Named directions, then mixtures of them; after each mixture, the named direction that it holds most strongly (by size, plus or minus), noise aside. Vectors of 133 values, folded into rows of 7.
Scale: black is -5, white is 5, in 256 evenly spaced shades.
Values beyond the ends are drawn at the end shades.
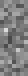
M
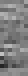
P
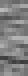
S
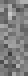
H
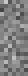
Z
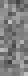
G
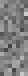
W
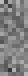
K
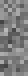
M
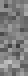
W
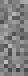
Z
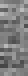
P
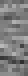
S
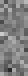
K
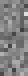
W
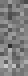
H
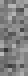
W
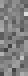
W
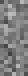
H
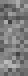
G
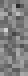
M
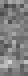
G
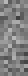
Z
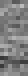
S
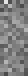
K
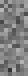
K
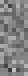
K
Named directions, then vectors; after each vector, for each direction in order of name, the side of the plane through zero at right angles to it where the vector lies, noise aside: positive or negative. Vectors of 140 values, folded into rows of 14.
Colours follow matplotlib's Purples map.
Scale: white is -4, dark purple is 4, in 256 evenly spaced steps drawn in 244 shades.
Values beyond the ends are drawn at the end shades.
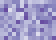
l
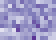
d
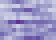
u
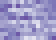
negative, positive, negative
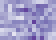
positive, positive, positive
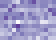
positive, negative, negative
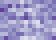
negative, positive, negative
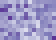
negative, positive, negative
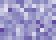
negative, negative, positive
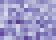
negative, negative, positive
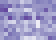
negative, positive, negative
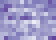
negative, positive, negative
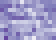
negative, positive, negative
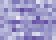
positive, positive, positive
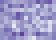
negative, negative, negative
